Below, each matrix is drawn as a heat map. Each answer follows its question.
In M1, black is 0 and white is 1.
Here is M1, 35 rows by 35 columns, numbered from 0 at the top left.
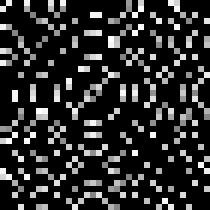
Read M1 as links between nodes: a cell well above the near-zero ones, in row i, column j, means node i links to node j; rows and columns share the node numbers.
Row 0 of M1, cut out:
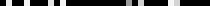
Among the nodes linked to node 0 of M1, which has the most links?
node 28
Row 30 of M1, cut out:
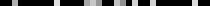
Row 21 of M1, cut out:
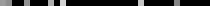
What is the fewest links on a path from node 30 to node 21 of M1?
4
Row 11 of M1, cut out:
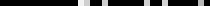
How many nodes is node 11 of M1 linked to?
6
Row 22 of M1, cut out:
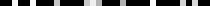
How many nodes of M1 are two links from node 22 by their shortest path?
2
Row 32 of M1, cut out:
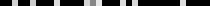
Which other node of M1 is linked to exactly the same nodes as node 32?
node 25
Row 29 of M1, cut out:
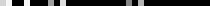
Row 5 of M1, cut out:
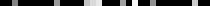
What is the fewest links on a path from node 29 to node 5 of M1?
6
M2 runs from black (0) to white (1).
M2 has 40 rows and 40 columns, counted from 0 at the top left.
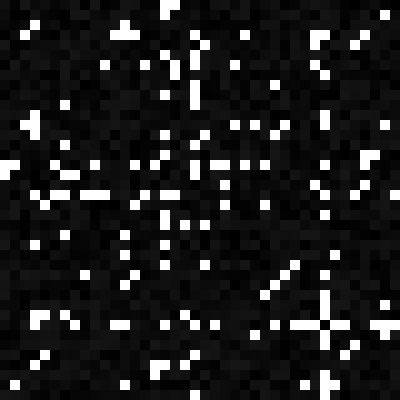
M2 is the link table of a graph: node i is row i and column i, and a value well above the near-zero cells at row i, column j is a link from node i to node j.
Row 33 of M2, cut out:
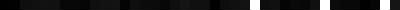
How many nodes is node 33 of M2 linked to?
3
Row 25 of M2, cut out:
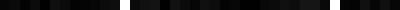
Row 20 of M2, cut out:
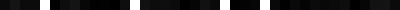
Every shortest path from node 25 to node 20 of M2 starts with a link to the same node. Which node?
node 12
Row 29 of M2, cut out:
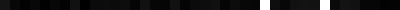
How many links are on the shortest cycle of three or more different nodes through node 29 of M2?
4
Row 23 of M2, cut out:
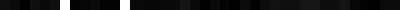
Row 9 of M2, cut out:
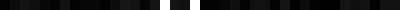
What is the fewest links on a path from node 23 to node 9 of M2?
3
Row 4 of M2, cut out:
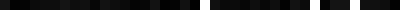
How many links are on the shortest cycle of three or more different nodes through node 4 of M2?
5
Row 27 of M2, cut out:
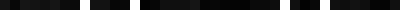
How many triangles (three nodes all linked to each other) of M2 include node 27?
0
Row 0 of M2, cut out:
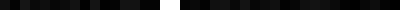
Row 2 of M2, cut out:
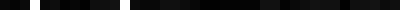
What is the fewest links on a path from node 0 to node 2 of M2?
4
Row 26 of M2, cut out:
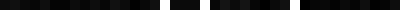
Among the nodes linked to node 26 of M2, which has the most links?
node 16
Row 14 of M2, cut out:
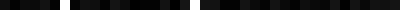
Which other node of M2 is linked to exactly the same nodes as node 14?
node 10
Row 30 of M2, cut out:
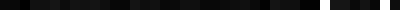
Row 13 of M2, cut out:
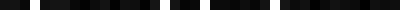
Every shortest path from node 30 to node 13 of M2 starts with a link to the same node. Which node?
node 32
